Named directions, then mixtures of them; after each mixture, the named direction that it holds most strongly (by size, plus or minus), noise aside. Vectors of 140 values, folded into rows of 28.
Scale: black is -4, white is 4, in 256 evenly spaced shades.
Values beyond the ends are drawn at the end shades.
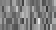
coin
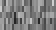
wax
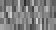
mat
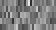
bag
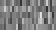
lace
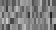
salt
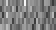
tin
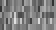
wax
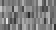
salt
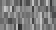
lace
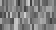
bag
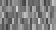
tin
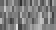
lace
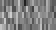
mat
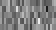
coin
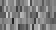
bag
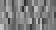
mat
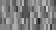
coin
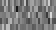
salt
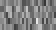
mat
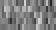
lace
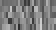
mat
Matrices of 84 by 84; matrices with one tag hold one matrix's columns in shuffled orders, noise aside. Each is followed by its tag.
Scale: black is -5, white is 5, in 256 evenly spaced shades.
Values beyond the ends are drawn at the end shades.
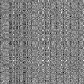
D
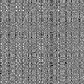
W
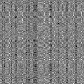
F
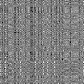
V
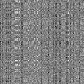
D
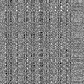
W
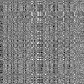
F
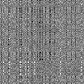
V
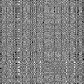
V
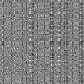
D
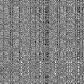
V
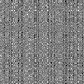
W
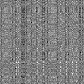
V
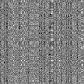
D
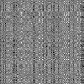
F
